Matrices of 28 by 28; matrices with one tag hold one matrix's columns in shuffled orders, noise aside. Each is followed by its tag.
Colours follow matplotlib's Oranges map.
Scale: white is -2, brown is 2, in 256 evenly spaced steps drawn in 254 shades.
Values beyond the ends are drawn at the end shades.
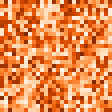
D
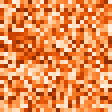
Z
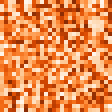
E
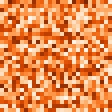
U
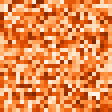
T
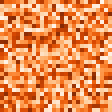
T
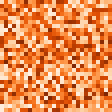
Z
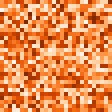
T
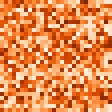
Z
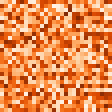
T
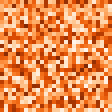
U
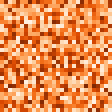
U
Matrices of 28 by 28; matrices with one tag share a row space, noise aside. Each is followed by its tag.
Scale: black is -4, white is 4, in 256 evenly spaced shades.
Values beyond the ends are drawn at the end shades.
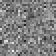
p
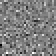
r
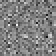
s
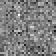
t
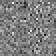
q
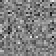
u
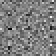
u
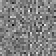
q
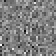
r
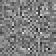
q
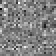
p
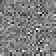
q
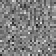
q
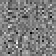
s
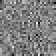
q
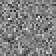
s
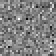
u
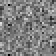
u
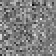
r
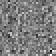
s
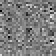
u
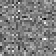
p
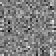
u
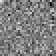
u
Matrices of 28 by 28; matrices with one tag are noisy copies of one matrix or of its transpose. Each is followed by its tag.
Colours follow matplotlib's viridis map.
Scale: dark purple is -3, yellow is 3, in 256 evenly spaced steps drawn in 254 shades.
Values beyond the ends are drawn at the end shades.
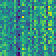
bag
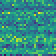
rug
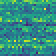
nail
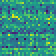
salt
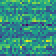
nail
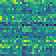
nail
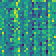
salt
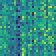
bag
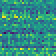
salt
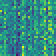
bag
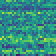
rug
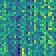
bag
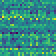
salt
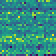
rug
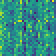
nail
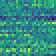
bag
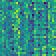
salt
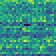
nail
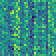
salt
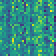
rug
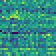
salt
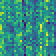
nail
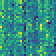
nail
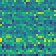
rug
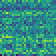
rug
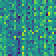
bag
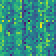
nail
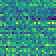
bag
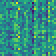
salt
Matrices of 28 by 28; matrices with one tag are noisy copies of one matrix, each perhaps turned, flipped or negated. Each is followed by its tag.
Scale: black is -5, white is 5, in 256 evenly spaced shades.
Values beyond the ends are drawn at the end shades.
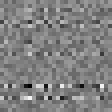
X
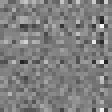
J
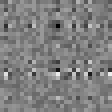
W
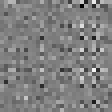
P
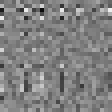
J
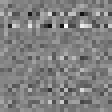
X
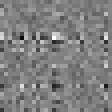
W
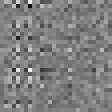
P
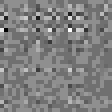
P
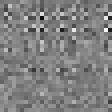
P
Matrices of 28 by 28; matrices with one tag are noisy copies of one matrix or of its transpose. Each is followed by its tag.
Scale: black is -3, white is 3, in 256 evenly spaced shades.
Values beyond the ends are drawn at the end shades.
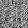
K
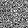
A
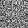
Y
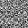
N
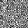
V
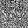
A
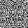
K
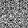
A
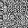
V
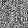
K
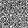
A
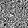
A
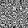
Y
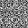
N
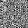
V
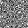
N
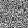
K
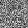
K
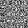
Y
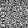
Y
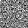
N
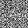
A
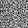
A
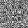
K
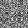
K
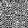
V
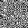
V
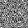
K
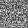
K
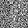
A
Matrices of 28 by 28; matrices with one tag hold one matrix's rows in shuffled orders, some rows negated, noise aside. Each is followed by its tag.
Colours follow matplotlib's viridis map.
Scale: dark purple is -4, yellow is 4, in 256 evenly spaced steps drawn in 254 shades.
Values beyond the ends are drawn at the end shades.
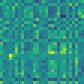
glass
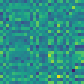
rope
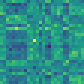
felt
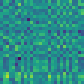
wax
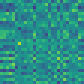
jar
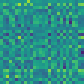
wax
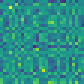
glass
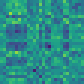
felt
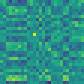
felt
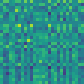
wax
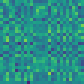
wax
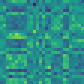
felt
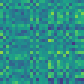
rope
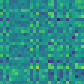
rope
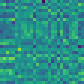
jar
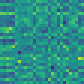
jar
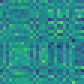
rope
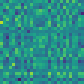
wax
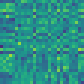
jar
